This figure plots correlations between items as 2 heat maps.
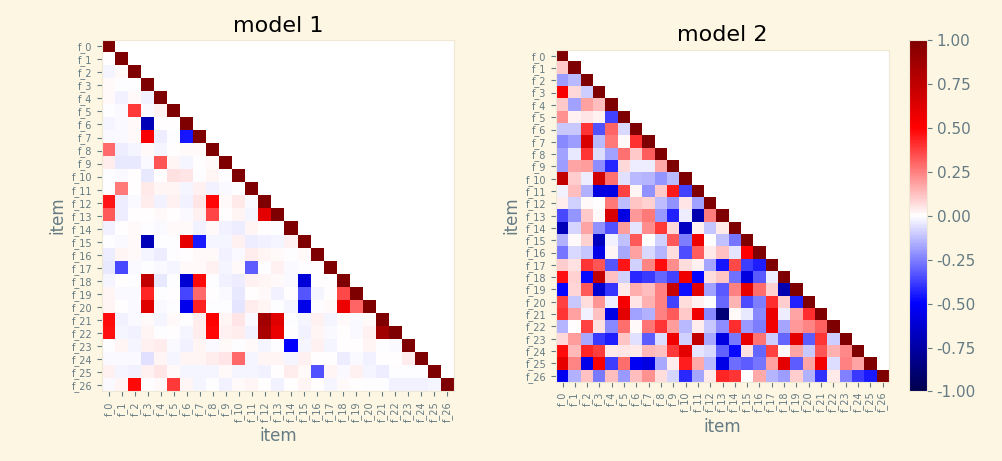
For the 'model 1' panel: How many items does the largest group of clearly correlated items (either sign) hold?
7
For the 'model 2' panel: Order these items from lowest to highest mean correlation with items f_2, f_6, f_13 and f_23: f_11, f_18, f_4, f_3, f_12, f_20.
f_18, f_3, f_20, f_11, f_12, f_4
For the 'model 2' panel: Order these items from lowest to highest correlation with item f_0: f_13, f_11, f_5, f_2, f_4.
f_13, f_2, f_11, f_4, f_5
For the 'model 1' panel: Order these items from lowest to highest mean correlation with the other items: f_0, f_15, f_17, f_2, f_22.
f_15, f_17, f_2, f_0, f_22
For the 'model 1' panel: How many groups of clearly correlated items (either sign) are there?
8
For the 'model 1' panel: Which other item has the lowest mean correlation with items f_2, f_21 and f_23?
f_14
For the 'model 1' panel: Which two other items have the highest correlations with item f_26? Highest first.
f_2, f_5
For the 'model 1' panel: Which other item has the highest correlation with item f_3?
f_18
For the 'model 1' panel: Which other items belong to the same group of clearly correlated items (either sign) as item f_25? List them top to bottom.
f_16
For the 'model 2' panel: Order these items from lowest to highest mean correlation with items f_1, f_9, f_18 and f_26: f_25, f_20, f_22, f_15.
f_20, f_15, f_22, f_25
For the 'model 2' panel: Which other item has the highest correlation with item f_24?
f_10
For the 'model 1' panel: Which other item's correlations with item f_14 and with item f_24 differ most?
f_23
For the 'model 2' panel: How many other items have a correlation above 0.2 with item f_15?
6
